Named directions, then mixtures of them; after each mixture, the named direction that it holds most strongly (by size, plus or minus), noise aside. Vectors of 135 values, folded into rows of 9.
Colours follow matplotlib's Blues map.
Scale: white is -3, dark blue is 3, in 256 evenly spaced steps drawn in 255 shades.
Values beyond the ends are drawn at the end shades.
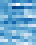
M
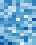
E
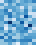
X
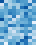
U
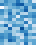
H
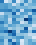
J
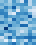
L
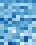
E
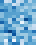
J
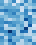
J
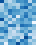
U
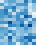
X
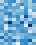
X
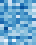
L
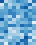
U
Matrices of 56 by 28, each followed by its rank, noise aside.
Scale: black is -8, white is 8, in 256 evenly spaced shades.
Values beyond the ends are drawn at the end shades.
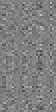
four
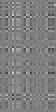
one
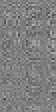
four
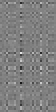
one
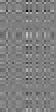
one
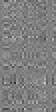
three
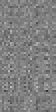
four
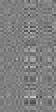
two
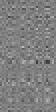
three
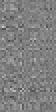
four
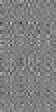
three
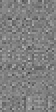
four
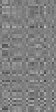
two
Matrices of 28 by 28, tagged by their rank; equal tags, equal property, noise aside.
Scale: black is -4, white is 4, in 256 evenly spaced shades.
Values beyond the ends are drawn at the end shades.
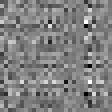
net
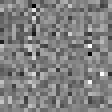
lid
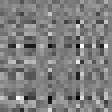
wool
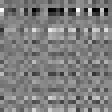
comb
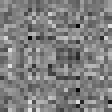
net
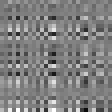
comb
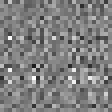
lid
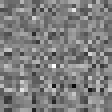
lid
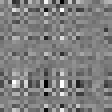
comb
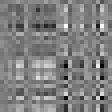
comb
